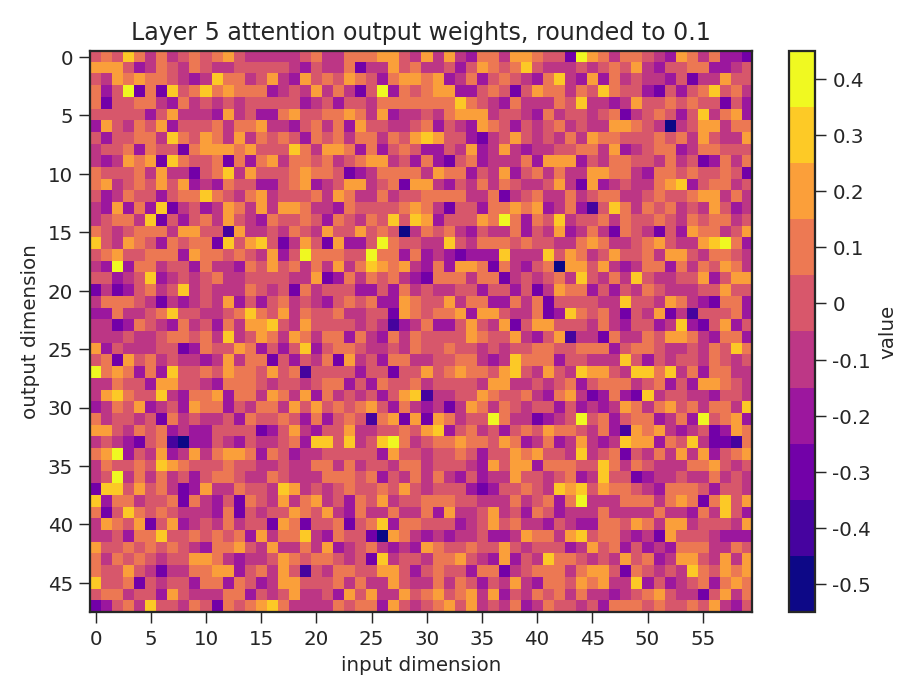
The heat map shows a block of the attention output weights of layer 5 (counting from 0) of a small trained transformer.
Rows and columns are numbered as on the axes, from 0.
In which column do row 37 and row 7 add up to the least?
35
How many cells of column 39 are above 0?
12
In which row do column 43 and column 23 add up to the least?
24
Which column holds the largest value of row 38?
44
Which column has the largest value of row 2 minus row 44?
19
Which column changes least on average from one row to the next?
17
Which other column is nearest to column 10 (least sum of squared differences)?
22
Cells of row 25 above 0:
19
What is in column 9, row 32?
-0.2
